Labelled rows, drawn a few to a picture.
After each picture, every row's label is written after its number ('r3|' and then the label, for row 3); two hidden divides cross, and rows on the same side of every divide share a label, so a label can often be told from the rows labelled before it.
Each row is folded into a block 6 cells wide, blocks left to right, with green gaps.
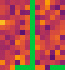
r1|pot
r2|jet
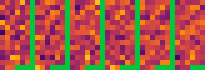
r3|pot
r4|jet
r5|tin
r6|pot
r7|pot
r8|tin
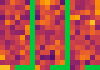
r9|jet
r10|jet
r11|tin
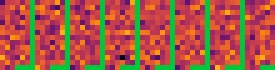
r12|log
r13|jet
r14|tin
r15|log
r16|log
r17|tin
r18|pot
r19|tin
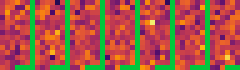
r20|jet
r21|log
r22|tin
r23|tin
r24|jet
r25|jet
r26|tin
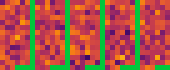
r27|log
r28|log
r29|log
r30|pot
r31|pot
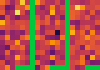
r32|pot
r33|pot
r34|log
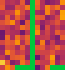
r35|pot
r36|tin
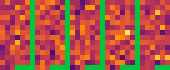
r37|tin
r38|jet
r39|tin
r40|log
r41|pot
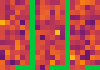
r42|pot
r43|log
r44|jet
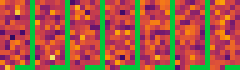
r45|pot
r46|pot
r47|log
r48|log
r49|pot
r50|tin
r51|jet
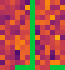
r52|jet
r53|jet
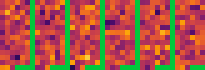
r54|jet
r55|tin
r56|tin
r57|log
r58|log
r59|jet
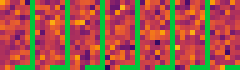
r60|pot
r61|tin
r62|jet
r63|tin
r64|log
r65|tin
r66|pot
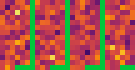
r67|pot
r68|pot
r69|jet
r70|tin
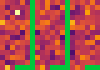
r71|pot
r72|jet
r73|pot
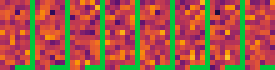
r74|log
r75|log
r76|jet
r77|tin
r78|log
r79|tin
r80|tin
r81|tin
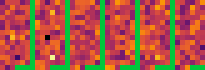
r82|log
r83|pot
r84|jet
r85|jet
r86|tin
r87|tin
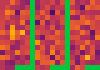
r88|log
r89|log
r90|pot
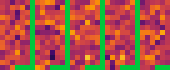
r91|tin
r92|jet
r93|tin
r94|tin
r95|log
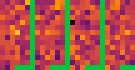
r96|tin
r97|tin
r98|log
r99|log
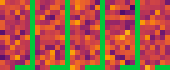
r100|pot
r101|tin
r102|jet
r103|log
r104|pot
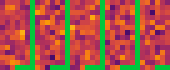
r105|log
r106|jet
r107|tin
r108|pot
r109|pot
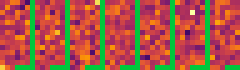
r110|jet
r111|log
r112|tin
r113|log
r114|pot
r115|pot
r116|jet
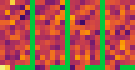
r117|jet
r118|tin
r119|tin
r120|pot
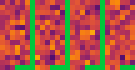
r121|log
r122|jet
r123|log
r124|jet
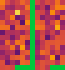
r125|pot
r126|pot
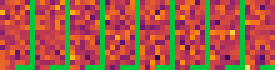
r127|jet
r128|tin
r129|jet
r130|log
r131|log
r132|log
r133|log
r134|jet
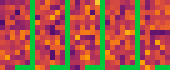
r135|log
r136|jet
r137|tin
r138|log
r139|pot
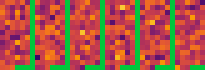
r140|pot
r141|tin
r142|log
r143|tin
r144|jet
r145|jet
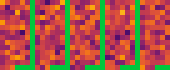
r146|pot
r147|tin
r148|tin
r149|pot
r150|jet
